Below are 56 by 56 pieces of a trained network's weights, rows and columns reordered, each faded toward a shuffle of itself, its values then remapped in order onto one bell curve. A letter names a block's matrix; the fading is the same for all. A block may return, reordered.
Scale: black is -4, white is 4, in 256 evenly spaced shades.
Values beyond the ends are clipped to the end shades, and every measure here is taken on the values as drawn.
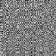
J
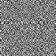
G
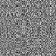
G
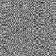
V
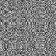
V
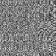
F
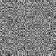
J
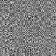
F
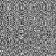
V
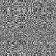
J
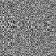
G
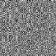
G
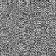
F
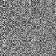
G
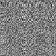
V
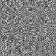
F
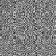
V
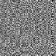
G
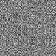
V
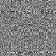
J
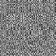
J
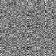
G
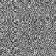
F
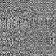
J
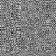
F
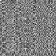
V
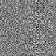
J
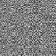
F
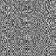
G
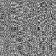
F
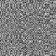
V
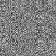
F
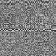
J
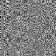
G
